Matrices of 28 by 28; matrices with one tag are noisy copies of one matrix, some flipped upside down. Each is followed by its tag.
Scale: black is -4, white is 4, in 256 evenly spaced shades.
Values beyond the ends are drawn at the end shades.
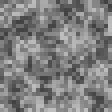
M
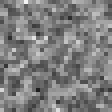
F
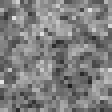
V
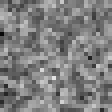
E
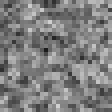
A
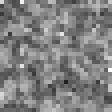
E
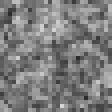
V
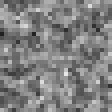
E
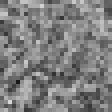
F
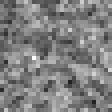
A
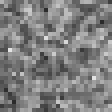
A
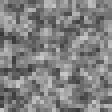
E
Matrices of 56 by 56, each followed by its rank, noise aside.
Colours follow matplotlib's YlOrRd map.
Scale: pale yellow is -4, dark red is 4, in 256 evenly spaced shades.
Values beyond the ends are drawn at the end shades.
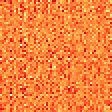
eight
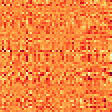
four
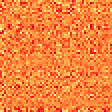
six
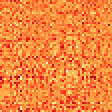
six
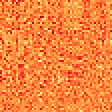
eight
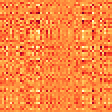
three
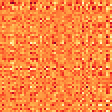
four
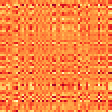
two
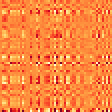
two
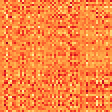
three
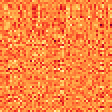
six
